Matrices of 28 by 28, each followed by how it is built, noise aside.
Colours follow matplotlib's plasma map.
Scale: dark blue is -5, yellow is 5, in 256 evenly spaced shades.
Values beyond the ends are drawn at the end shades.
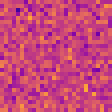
repeating columns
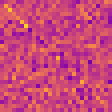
diagonal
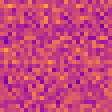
repeating columns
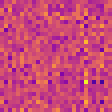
low rank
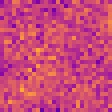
smooth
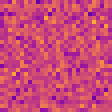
repeating columns
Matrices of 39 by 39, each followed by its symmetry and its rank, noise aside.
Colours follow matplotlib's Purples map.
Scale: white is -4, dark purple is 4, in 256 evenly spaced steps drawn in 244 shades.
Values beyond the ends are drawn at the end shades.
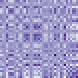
symmetric, rank two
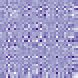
symmetric, rank three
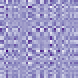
antisymmetric, rank two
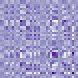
symmetric, rank two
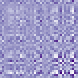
symmetric, rank two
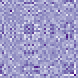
symmetric, rank four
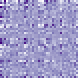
antisymmetric, rank four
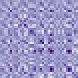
symmetric, rank three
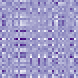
no symmetry, rank two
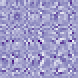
no symmetry, rank four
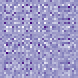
no symmetry, rank three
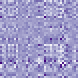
no symmetry, rank three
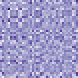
no symmetry, rank three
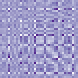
symmetric, rank two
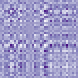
symmetric, rank two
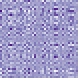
no symmetry, rank three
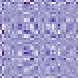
antisymmetric, rank two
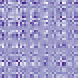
symmetric, rank two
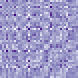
symmetric, rank three
